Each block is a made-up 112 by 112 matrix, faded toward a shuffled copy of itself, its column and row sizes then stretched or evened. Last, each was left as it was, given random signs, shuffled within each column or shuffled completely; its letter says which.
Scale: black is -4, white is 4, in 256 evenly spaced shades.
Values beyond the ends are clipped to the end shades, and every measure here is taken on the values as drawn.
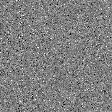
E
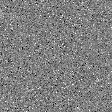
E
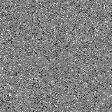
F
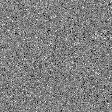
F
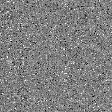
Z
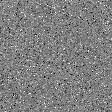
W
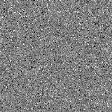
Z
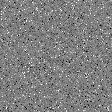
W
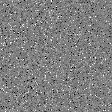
E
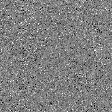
Z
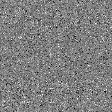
F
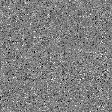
Z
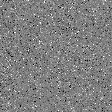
E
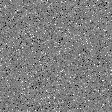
W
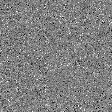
F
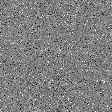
F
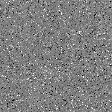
F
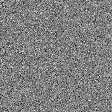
E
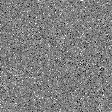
E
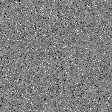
W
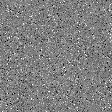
E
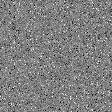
E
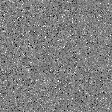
Z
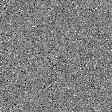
Z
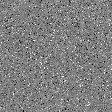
W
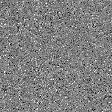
Z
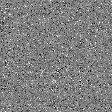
Z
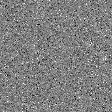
E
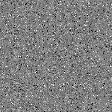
Z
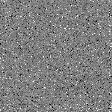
F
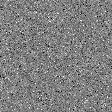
W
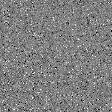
Z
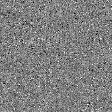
Z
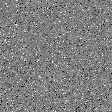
W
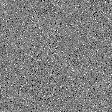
E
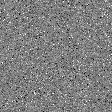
W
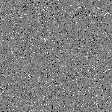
F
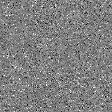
Z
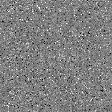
Z
